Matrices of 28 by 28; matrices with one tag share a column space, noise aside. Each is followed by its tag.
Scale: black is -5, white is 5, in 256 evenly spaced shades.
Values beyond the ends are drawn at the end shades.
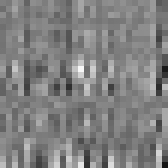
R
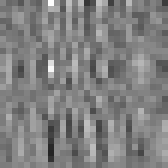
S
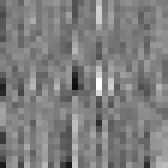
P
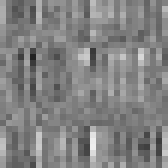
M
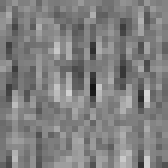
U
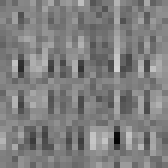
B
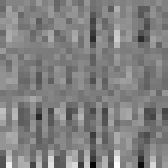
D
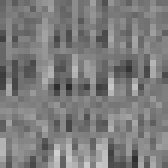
R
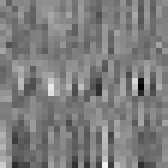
P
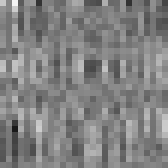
S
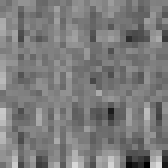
D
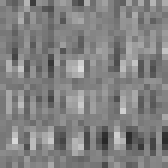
B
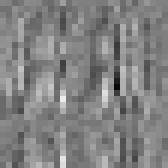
U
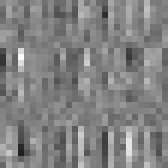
M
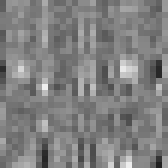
R
